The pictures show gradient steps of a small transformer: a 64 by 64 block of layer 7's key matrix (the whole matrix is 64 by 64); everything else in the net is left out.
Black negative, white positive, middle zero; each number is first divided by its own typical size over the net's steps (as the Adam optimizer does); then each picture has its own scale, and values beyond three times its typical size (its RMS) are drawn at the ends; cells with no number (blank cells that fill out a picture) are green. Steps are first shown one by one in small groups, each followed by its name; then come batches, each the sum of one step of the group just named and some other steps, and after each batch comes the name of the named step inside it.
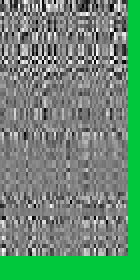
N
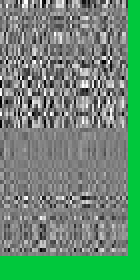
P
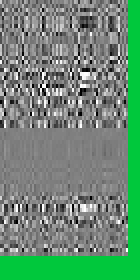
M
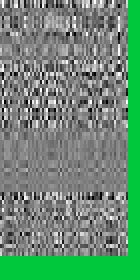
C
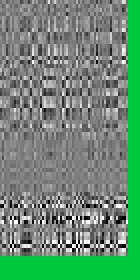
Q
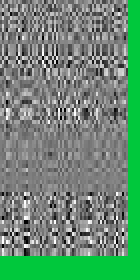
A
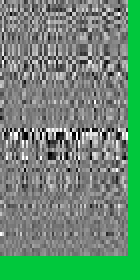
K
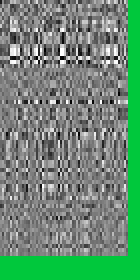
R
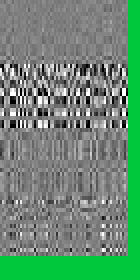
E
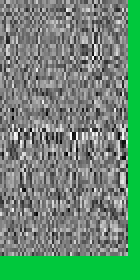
K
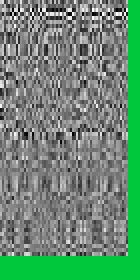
K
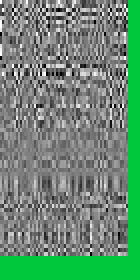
P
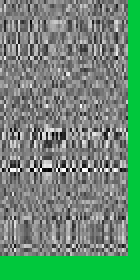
Q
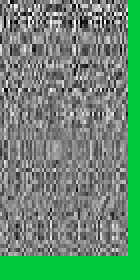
E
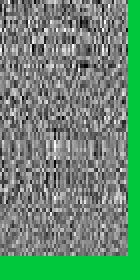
E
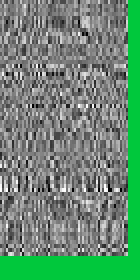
P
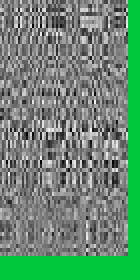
K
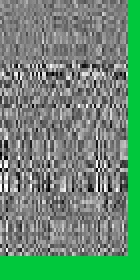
P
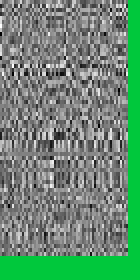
R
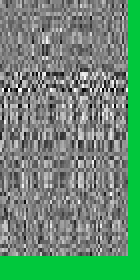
M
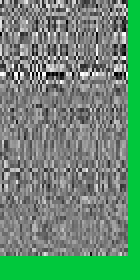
N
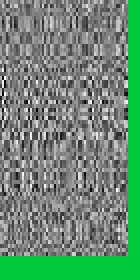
C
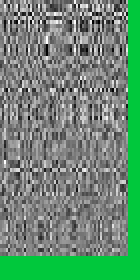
P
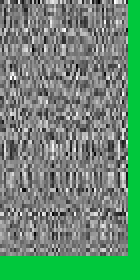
E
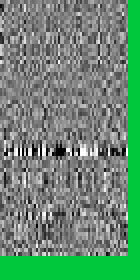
N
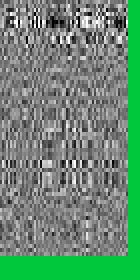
R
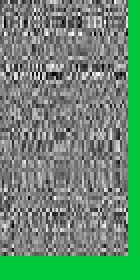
E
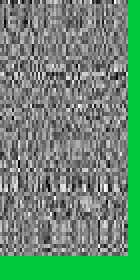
A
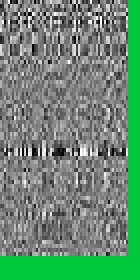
N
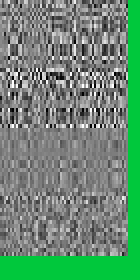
P
